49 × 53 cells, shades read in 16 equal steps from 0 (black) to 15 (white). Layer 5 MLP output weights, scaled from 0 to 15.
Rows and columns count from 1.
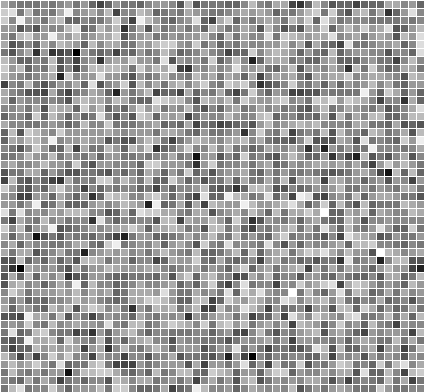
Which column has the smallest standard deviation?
28
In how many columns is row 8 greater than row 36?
19
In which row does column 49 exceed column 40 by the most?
12
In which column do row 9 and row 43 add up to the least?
44
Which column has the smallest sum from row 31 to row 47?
3
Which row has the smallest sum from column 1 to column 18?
7
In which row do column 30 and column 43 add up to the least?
33
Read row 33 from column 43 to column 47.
3 13 7 8 9
